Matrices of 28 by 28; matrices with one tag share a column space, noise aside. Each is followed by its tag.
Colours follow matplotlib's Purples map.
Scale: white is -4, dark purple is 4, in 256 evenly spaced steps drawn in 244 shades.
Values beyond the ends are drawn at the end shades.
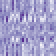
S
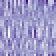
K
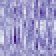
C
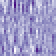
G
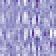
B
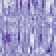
G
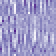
G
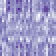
S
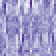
G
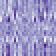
S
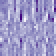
S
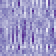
C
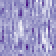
C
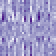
S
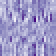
S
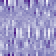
K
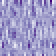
K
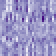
S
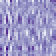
B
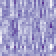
C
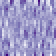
K
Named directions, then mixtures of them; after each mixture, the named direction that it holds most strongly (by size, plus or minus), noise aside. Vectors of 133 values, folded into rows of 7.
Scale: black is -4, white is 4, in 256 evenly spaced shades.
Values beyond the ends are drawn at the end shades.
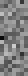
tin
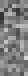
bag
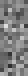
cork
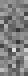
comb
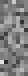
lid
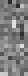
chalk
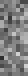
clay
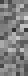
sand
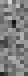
chalk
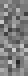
comb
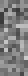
bag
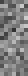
sand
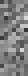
sand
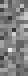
sand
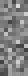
comb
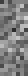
sand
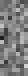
clay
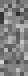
bag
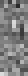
chalk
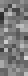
bag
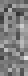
bag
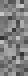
tin
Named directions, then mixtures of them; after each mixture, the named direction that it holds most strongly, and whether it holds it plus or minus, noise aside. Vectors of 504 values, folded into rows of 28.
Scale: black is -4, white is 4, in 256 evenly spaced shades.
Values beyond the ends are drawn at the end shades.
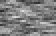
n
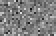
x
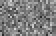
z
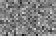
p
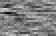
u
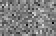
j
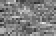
n, plus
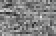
u, plus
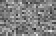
p, minus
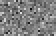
x, plus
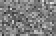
z, plus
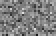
p, plus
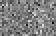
j, plus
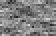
n, minus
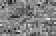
n, minus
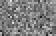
z, plus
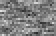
n, minus
